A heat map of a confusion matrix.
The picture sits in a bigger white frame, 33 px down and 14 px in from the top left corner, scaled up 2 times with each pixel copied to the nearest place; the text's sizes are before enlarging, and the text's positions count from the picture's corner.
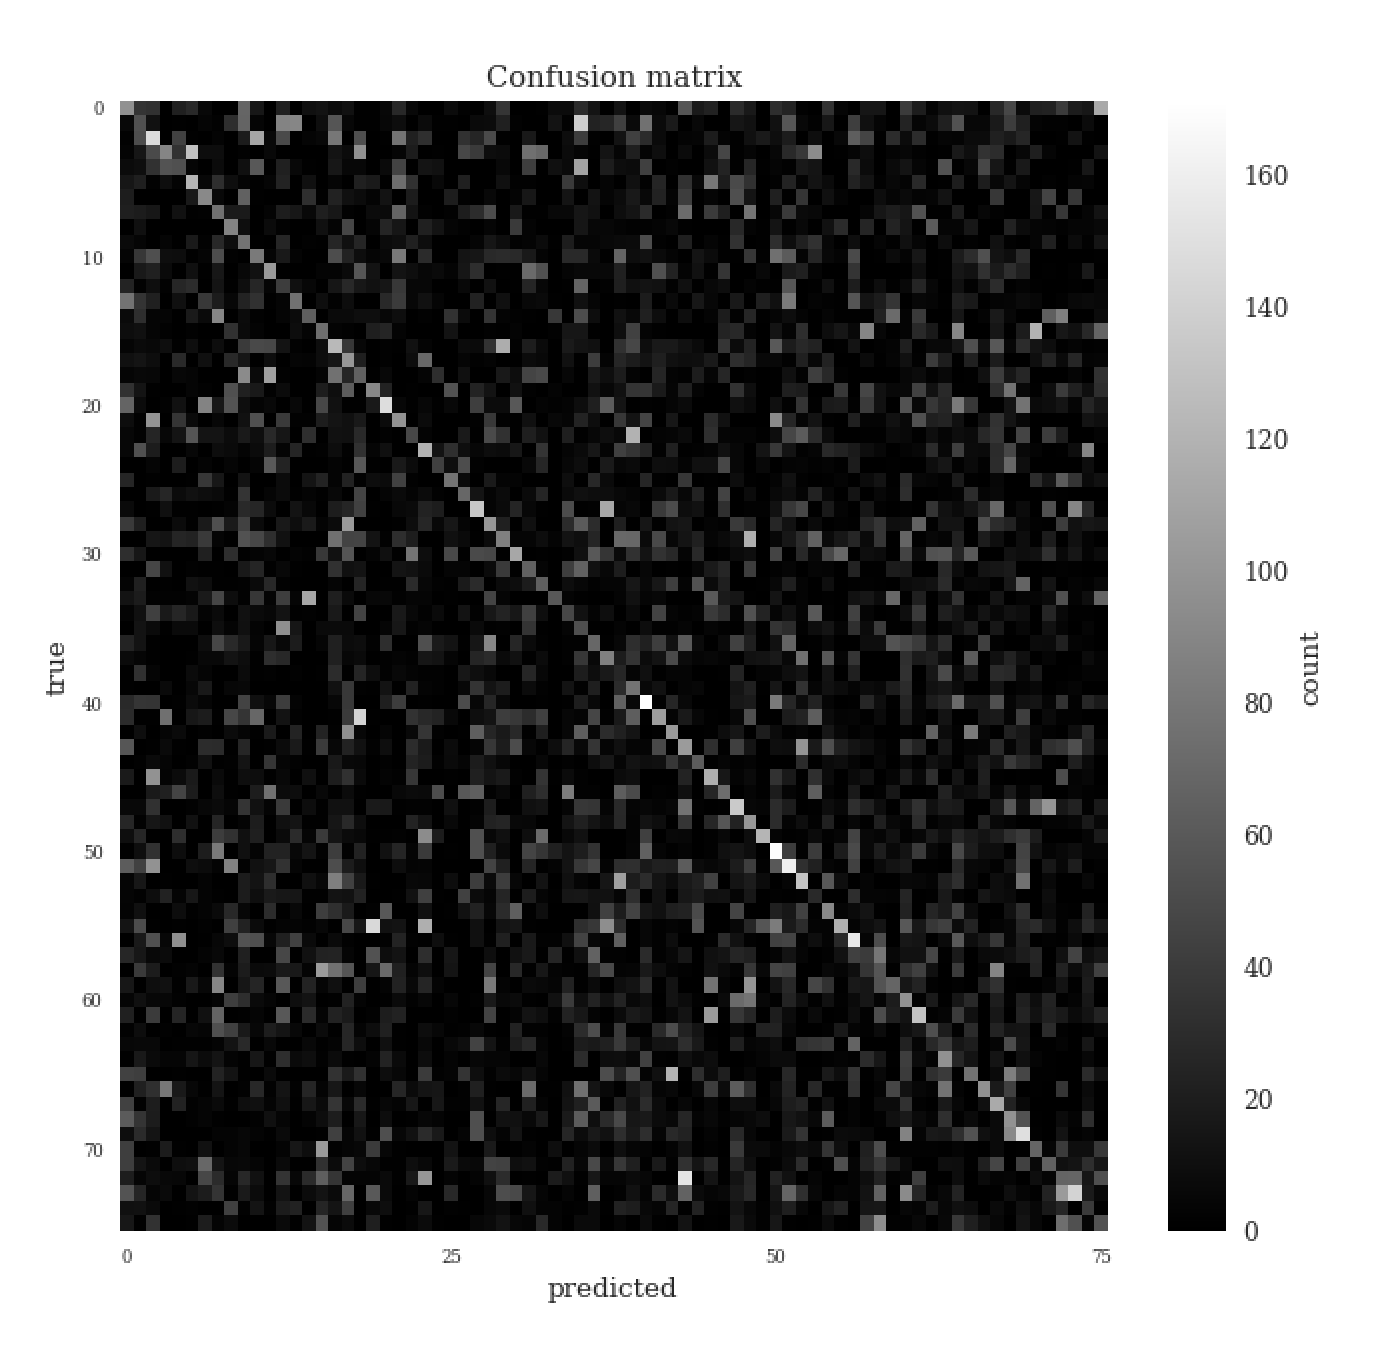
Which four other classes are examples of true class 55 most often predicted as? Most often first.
19, 23, 37, 50
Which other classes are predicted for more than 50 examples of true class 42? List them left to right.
17, 27, 35, 62, 65
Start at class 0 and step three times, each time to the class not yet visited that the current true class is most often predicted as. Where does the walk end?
15
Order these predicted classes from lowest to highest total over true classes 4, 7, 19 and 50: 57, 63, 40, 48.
57, 63, 48, 40
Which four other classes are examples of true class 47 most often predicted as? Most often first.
71, 43, 70, 68
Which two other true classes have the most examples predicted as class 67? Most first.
58, 27
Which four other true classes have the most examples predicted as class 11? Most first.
18, 46, 24, 16
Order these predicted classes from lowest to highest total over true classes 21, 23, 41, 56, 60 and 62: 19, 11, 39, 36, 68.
19, 11, 68, 39, 36
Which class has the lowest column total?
33
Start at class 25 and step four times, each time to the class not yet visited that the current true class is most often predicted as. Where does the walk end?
38
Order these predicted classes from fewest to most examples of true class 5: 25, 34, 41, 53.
25, 53, 41, 34
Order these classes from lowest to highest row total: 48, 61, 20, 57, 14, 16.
48, 14, 57, 61, 16, 20
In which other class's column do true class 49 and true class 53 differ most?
32
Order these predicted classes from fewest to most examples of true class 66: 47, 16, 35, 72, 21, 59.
16, 21, 72, 59, 47, 35
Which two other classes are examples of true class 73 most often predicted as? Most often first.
72, 60
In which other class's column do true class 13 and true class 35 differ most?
12
